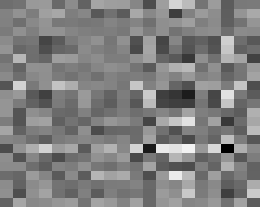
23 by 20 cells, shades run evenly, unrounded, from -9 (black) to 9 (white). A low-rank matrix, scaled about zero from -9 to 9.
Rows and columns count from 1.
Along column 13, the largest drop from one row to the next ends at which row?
18
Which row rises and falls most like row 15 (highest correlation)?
13
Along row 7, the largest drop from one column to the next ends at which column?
20
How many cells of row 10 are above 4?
4
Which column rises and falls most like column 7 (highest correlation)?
12
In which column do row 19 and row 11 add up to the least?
15
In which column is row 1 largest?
14
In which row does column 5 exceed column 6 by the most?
2
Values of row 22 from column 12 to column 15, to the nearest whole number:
-2 2 1 5
